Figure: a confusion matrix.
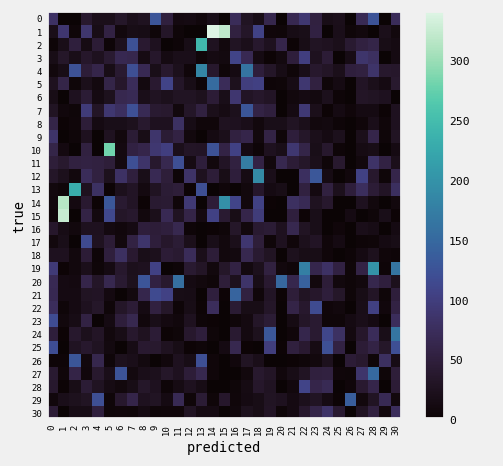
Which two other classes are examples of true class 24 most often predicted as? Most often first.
30, 19
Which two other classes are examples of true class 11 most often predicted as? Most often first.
17, 7
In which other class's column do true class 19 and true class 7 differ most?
28
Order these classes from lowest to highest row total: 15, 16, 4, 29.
16, 29, 15, 4
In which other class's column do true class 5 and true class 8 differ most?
14
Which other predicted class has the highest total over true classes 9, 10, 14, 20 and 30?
5
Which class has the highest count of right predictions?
20
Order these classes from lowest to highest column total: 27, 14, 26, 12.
26, 12, 27, 14
